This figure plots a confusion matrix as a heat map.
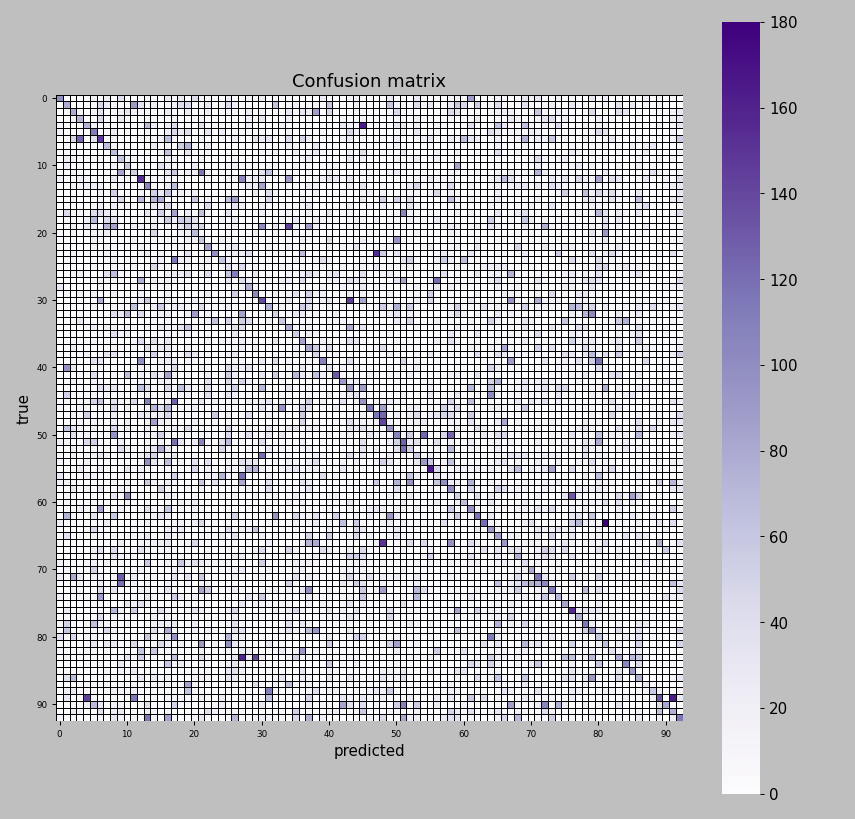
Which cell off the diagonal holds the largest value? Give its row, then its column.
63, 81
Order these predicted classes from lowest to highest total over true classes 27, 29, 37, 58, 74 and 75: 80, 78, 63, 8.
63, 8, 80, 78
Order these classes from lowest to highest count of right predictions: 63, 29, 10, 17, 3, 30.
10, 3, 17, 29, 63, 30
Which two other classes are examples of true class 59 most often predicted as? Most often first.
76, 10
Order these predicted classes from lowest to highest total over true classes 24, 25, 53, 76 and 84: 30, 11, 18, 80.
18, 11, 30, 80
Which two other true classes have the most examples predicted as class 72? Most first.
90, 19
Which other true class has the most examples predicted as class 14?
48
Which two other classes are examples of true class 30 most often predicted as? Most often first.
43, 67
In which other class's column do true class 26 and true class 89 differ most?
91
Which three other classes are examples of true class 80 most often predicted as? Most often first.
64, 17, 25
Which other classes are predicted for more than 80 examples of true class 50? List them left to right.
8, 54, 58
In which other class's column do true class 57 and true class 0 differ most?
52
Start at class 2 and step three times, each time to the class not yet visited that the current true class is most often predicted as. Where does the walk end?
16
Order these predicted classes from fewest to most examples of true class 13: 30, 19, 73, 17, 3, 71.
19, 3, 71, 73, 17, 30
